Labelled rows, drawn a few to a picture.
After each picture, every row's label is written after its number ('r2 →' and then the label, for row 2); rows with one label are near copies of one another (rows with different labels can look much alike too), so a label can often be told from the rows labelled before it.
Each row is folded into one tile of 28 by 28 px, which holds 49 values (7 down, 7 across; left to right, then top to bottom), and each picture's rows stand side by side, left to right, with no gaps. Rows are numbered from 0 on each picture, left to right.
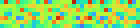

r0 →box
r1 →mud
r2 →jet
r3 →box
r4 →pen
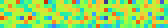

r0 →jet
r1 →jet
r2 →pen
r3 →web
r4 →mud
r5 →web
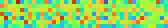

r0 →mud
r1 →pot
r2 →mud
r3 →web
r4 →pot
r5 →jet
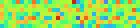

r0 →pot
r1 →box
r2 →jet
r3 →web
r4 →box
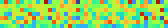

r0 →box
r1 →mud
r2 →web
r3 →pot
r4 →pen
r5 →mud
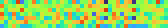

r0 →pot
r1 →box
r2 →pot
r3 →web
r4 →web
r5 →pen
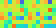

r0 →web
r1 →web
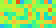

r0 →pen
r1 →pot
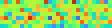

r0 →box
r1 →jet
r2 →mud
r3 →pot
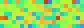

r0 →box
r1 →pen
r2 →jet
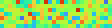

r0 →jet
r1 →mud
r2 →box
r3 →web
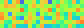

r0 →web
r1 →web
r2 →pot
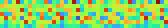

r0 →mud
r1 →pot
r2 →mud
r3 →box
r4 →pen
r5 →mud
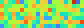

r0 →pot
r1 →web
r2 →pen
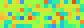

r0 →web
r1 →jet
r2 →mud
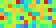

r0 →jet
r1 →mud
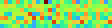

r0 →box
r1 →mud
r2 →pot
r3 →pot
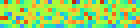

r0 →box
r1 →web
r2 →pen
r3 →mud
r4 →pot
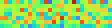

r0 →box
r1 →pot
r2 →mud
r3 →pen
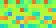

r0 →box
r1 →box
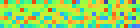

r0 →box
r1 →box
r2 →pen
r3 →web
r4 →web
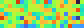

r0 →jet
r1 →pen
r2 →web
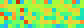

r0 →mud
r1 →pen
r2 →pen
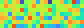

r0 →web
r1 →web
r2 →pen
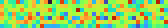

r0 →pot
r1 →web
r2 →box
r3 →web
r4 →jet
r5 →mud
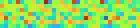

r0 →mud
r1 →pen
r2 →pen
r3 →jet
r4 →box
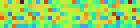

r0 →web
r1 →mud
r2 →jet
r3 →pot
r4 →mud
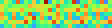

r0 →pot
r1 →mud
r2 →pot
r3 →pot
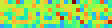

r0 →pen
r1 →web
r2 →mud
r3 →pot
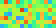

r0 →box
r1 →pot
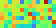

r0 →web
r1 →mud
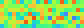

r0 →pot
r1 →mud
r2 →box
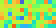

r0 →web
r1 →pot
